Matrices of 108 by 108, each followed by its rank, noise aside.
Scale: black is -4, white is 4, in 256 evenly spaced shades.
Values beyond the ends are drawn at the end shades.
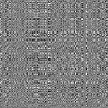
four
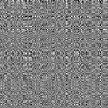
four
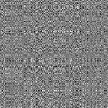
six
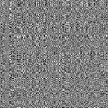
six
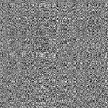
eight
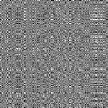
four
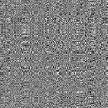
eight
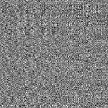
twelve
